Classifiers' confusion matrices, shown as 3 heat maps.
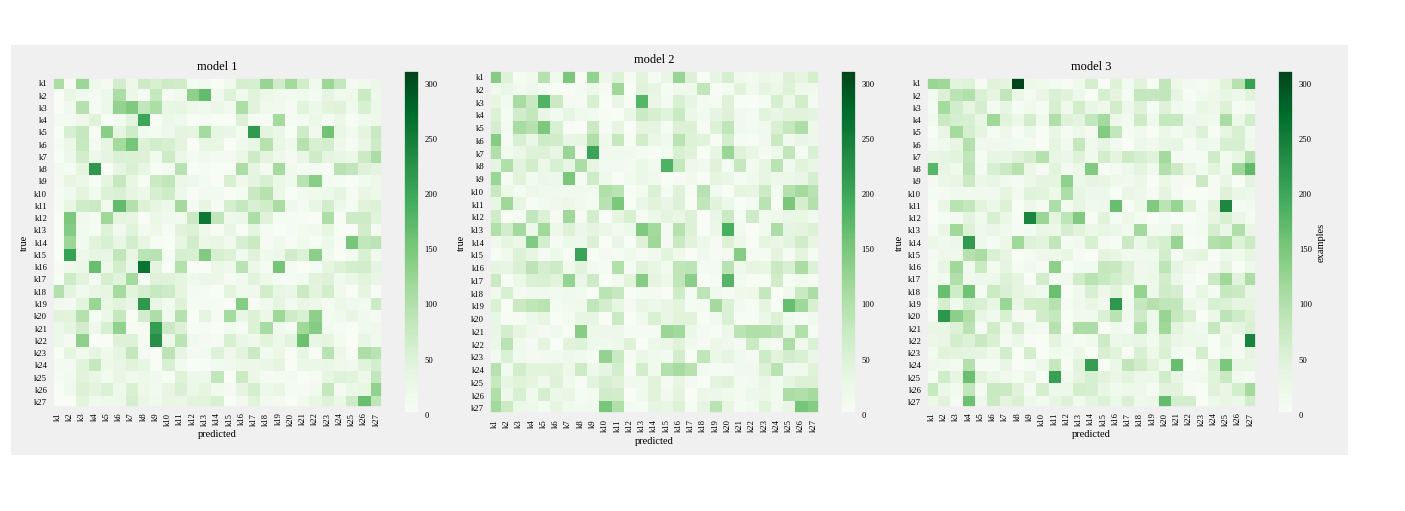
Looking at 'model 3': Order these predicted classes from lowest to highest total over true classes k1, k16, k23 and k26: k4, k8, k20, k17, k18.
k17, k18, k4, k20, k8
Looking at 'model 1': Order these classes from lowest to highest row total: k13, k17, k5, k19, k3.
k13, k17, k19, k3, k5
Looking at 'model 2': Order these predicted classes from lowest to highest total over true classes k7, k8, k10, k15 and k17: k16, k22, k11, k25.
k22, k11, k25, k16
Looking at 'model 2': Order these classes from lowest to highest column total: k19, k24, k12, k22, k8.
k12, k22, k19, k8, k24
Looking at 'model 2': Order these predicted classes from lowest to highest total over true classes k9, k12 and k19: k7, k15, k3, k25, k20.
k15, k3, k20, k25, k7
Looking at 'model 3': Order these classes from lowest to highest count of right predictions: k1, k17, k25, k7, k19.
k7, k17, k25, k19, k1
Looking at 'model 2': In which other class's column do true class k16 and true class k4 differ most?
k11
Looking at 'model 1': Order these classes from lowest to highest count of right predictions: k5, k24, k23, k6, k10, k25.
k24, k25, k10, k23, k6, k5
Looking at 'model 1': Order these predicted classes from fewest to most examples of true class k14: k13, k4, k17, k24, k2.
k24, k13, k4, k17, k2
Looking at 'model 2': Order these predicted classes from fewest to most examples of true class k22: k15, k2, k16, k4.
k4, k15, k16, k2
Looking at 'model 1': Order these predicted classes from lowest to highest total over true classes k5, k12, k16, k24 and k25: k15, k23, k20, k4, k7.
k20, k15, k7, k4, k23
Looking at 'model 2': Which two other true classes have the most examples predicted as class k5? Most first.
k3, k13
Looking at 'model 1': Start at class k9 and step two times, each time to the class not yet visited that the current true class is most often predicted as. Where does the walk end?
k21
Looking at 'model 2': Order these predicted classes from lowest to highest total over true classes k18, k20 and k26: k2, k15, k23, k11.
k15, k2, k23, k11
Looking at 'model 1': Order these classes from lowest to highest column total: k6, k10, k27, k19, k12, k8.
k12, k10, k19, k27, k8, k6
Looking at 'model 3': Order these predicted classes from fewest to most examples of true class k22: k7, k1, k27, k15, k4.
k7, k1, k4, k15, k27
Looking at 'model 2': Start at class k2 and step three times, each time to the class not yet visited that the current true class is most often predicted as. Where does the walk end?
k1
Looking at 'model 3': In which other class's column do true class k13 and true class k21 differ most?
k20
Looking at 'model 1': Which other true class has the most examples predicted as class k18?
k1
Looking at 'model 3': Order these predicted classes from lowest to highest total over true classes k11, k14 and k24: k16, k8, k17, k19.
k8, k17, k16, k19
